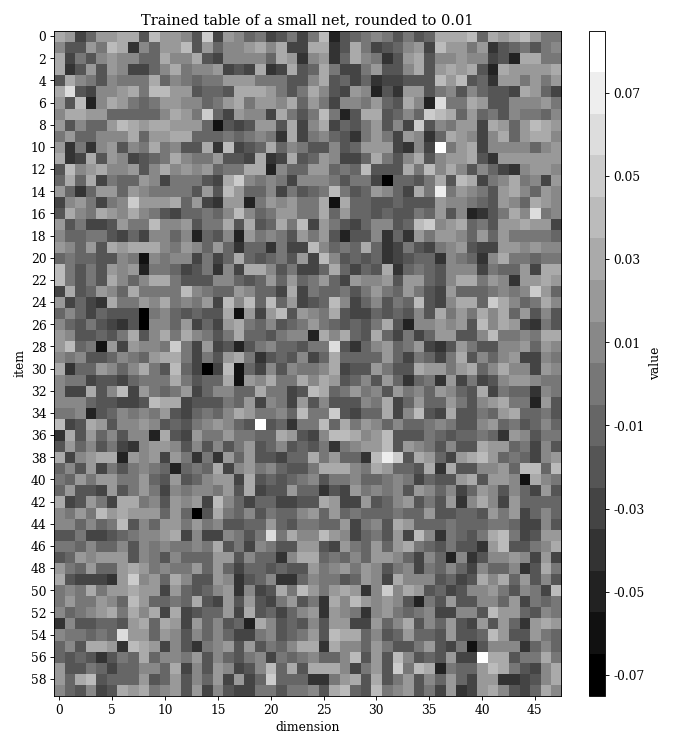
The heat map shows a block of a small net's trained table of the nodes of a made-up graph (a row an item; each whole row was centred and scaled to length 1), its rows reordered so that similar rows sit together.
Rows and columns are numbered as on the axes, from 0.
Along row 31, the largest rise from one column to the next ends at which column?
18
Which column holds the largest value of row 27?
41
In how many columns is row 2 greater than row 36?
24
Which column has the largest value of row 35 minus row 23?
19
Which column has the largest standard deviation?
36
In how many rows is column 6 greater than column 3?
29
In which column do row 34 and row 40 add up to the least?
44
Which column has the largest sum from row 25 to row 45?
26
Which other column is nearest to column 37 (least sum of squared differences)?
10
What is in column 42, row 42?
-0.03
